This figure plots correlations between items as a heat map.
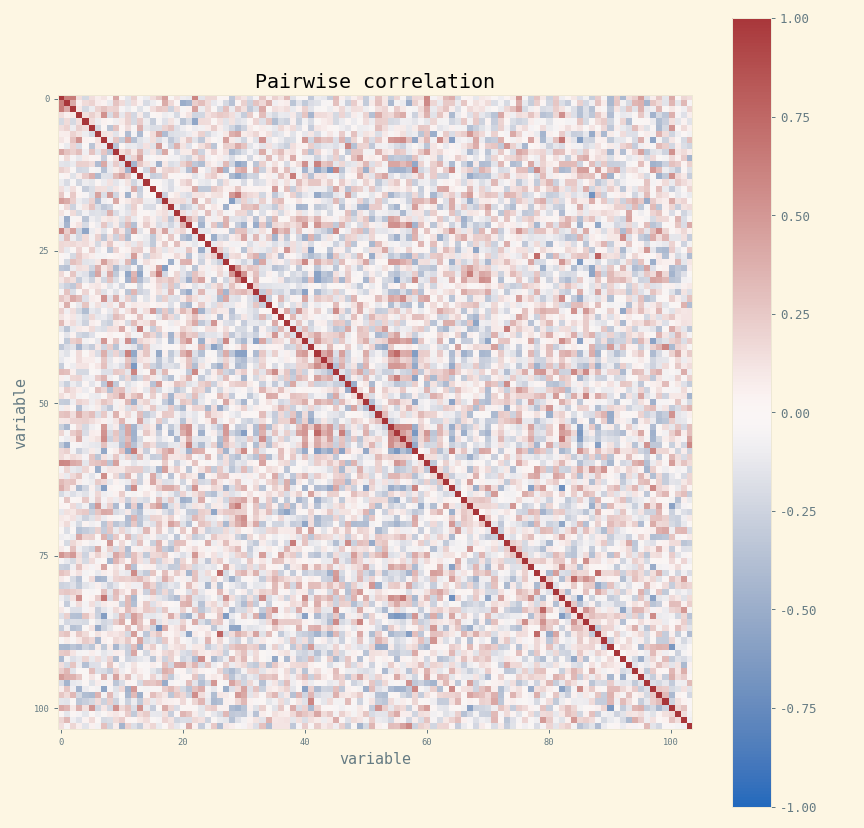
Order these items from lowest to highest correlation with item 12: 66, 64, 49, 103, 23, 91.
103, 23, 66, 49, 91, 64
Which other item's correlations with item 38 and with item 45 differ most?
73
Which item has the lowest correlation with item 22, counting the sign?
4
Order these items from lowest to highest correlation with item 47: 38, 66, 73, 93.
66, 93, 38, 73
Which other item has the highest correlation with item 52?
100
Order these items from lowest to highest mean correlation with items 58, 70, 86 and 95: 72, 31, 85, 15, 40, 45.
40, 72, 31, 15, 85, 45
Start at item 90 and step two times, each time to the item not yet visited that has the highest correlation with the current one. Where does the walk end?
99
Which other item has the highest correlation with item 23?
92
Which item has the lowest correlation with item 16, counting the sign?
87
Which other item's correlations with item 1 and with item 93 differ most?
20
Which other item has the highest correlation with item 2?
0
